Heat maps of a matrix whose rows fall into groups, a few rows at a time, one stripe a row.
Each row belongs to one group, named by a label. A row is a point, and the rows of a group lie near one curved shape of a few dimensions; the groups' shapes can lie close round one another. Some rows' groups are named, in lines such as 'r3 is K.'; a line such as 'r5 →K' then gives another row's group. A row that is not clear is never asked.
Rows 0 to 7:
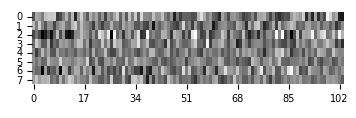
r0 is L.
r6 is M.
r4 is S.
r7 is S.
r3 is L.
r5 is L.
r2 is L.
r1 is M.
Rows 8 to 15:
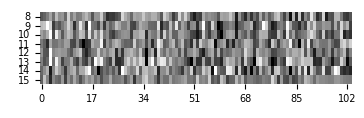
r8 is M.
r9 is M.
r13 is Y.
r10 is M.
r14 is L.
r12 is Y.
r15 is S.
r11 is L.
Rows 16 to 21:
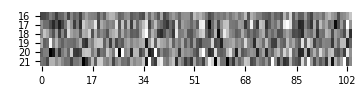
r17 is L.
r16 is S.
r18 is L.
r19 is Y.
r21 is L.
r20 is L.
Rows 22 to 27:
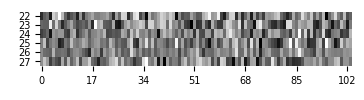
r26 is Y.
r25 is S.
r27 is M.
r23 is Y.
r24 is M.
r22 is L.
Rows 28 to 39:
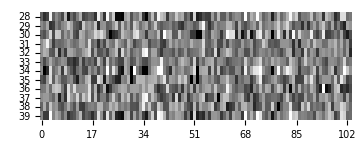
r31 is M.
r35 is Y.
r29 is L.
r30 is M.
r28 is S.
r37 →L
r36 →L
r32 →L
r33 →S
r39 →S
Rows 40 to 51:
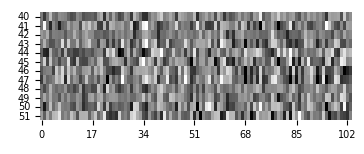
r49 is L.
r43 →M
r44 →S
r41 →S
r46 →M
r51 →M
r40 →S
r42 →S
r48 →S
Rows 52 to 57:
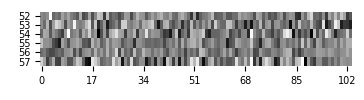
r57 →Y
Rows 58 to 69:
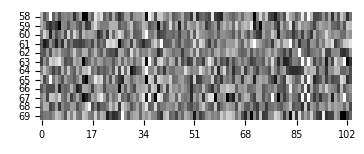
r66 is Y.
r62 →M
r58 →Y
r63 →L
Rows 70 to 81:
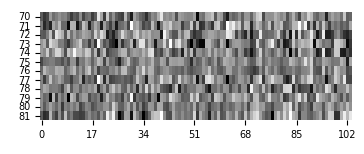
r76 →L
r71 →M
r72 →M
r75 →Y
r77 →S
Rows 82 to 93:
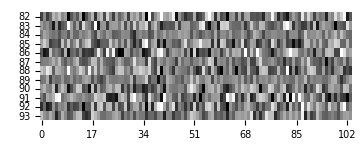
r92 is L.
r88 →M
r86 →S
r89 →M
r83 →L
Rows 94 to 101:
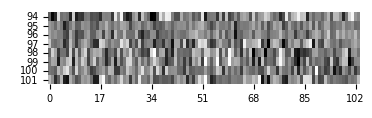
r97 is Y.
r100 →L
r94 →S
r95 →Y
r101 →Y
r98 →M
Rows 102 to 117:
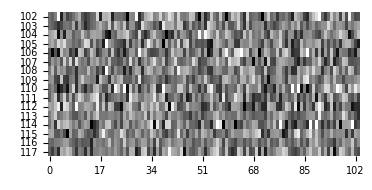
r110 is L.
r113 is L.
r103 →L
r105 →S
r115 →Y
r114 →L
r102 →Y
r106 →M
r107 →M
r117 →L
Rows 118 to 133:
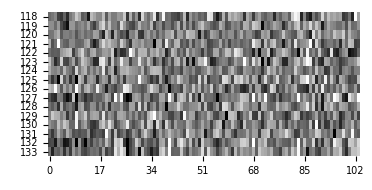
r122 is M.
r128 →M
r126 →M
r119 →Y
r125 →M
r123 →Y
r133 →S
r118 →L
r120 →Y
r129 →L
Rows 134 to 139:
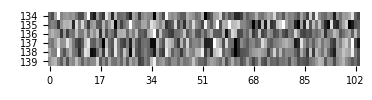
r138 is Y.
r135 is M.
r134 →Y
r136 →L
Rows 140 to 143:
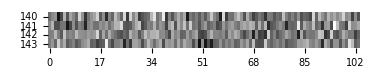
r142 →M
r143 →S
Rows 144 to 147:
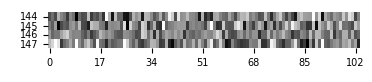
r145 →L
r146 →L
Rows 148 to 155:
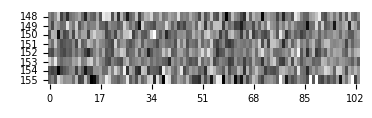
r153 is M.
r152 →S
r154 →L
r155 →L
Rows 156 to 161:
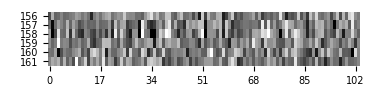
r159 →Y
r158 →S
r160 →L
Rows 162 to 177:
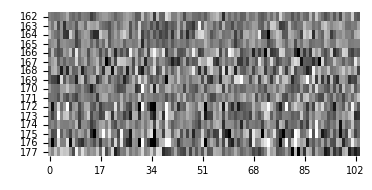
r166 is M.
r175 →Y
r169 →M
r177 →L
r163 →M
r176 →S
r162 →L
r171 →Y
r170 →L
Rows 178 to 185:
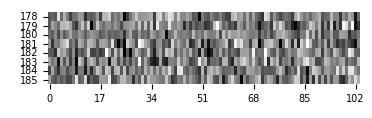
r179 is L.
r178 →Y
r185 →L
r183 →M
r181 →M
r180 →M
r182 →S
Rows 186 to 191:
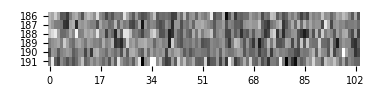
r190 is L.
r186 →M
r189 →M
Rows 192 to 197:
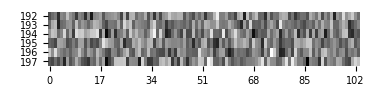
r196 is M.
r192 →L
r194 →L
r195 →Y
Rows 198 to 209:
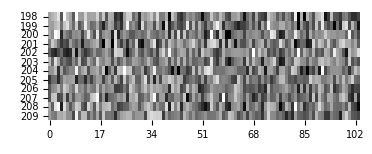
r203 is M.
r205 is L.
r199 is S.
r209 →L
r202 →S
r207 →L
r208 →M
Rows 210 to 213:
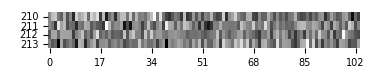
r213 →M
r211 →S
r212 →L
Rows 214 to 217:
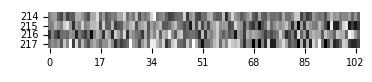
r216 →L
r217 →M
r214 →L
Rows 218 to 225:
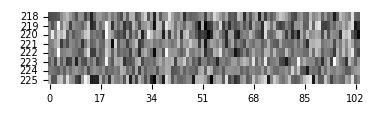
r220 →S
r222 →Y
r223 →S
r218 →L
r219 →Y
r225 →Y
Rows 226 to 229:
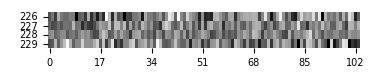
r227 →L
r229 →L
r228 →Y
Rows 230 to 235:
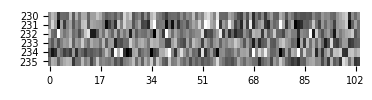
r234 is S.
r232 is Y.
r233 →M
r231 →M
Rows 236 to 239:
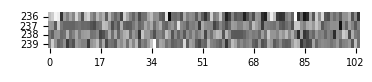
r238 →S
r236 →M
